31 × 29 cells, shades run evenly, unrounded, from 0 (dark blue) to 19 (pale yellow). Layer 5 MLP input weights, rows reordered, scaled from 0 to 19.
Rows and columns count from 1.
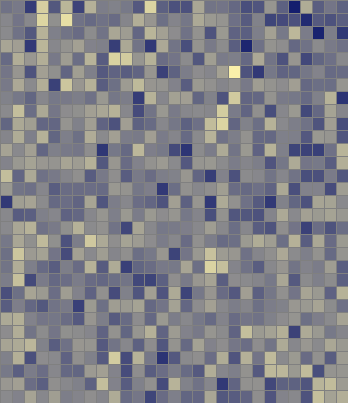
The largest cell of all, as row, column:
6, 20
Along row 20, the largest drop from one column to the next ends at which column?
15
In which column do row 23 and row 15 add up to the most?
29
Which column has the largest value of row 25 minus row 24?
1
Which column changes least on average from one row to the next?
5
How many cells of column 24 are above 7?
26
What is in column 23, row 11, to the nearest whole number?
7
